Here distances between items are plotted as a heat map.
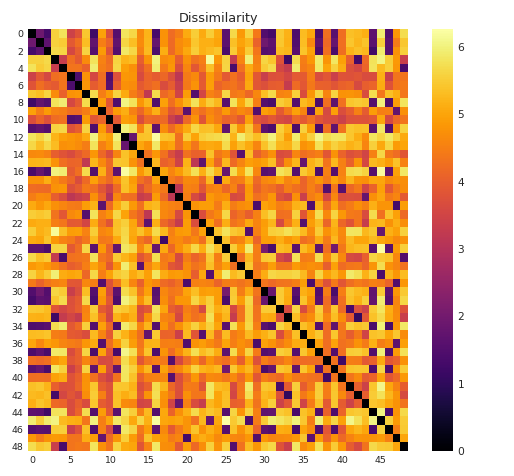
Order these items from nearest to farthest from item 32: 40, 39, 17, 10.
10, 40, 17, 39
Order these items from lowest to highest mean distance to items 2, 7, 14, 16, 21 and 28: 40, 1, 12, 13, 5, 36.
1, 5, 40, 36, 13, 12
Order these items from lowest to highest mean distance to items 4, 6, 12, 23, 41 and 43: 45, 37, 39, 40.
40, 45, 39, 37
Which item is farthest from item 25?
45
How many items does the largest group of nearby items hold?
14
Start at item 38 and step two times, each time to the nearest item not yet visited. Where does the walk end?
18
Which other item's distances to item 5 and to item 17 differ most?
24
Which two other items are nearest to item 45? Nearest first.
28, 23
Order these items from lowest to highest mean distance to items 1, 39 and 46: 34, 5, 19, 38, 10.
34, 5, 10, 38, 19
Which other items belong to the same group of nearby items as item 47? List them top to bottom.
9, 20, 29, 36
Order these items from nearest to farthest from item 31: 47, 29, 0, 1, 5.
0, 1, 5, 29, 47
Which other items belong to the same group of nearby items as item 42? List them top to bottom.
3, 33
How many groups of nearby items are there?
14
